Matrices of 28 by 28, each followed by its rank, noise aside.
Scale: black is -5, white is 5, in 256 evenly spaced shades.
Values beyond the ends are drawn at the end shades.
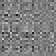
three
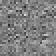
six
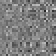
three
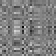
two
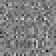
six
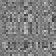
three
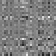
two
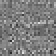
six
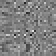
four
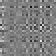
two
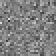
six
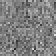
six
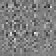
three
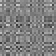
two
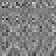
four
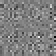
four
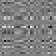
two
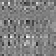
three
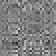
four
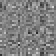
four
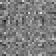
four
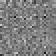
six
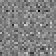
six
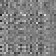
three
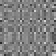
two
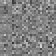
four
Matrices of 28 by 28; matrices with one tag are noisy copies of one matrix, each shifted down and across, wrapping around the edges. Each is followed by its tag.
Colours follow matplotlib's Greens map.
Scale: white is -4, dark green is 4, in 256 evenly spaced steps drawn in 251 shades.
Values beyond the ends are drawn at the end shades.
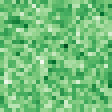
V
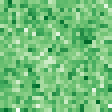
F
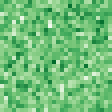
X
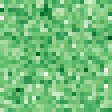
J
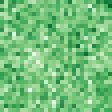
F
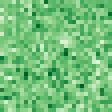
J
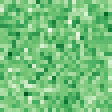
X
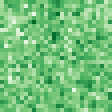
F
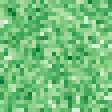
F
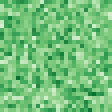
V
